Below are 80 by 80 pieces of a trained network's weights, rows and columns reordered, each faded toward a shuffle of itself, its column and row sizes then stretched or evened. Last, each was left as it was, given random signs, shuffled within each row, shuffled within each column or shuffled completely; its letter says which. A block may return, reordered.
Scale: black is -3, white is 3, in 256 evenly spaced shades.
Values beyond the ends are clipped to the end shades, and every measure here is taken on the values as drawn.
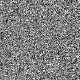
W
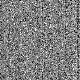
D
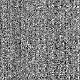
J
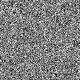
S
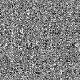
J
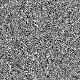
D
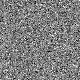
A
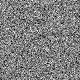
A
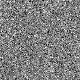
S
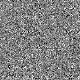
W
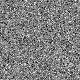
A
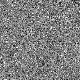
S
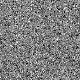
W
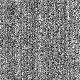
D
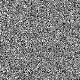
W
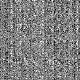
J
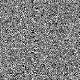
J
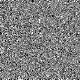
W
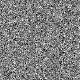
D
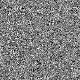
W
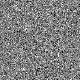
D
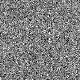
D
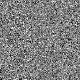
W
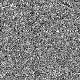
S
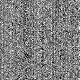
D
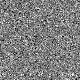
S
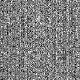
J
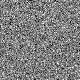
A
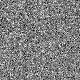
A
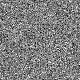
A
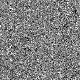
D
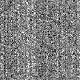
J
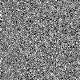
D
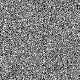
W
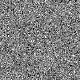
D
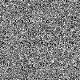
W
